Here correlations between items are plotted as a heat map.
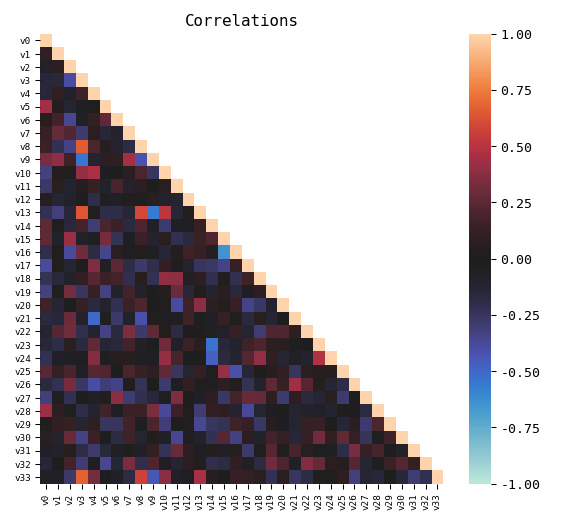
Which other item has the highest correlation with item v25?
v15
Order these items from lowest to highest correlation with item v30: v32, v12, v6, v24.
v6, v12, v24, v32
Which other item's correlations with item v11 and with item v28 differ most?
v0
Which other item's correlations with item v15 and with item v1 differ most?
v16
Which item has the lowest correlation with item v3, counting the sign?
v9
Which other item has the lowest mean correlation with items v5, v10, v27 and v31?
v29
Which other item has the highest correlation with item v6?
v27
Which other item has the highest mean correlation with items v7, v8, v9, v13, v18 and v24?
v10
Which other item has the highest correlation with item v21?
v26
